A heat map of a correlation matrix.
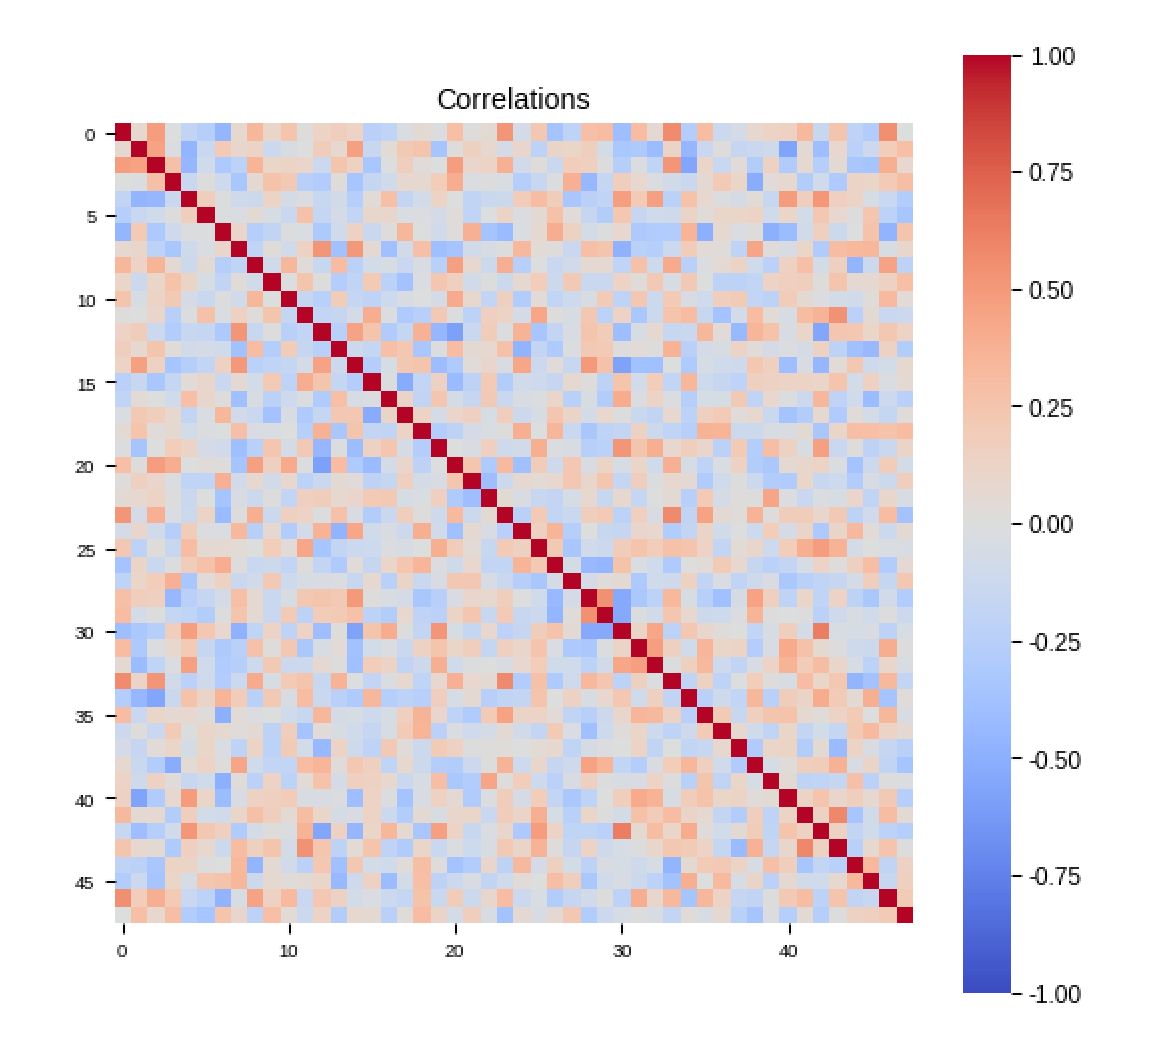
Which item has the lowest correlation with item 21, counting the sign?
22
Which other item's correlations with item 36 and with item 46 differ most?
0
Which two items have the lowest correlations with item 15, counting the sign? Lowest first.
17, 20
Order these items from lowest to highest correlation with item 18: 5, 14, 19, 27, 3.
19, 27, 5, 3, 14
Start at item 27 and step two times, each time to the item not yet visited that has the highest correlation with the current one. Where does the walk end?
20
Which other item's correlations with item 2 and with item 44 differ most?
33
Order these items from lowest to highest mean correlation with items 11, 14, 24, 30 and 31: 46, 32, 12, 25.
46, 12, 32, 25
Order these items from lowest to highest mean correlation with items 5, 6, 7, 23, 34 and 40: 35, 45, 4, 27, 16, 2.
2, 16, 27, 35, 4, 45
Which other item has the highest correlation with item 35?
23
